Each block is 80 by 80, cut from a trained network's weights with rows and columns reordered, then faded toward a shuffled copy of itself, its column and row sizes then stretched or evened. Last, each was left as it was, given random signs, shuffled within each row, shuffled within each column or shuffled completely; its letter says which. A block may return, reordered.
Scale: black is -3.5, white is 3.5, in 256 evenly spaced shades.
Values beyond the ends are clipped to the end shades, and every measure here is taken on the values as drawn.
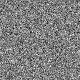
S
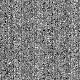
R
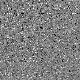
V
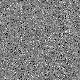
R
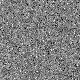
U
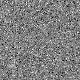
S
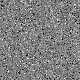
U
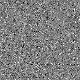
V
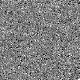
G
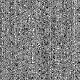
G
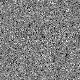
V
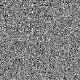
V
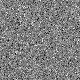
U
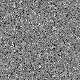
R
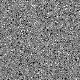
R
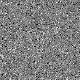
V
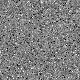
U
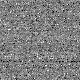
S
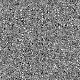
V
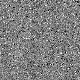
S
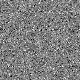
S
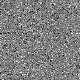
V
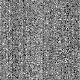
G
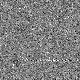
S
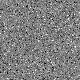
U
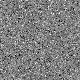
U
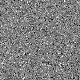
S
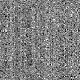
G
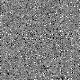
V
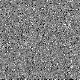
V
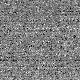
S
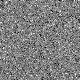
S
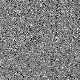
V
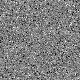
U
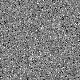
U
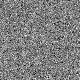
U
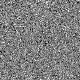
S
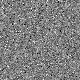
U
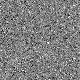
U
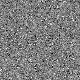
V
